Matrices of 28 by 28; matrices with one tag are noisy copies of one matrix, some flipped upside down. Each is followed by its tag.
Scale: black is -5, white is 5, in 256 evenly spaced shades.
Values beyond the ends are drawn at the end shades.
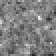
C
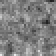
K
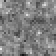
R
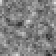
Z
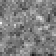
C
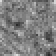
Z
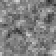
Z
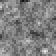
R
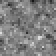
C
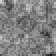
K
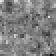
K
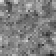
K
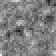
Z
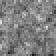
C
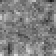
K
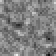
Z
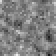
Z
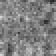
K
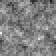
C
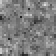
R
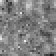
K
